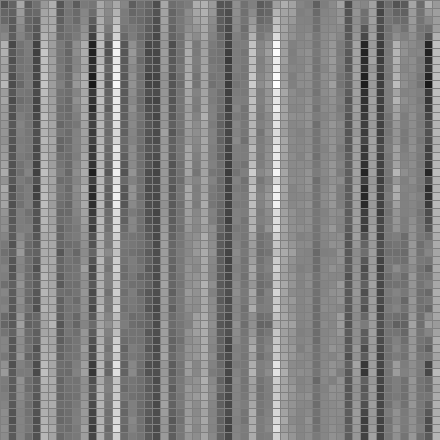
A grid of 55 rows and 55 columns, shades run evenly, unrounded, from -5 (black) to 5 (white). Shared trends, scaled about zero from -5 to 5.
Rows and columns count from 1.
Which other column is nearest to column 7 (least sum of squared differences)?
26
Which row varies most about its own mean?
11
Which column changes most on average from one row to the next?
54
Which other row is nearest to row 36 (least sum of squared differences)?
42
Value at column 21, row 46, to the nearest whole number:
1
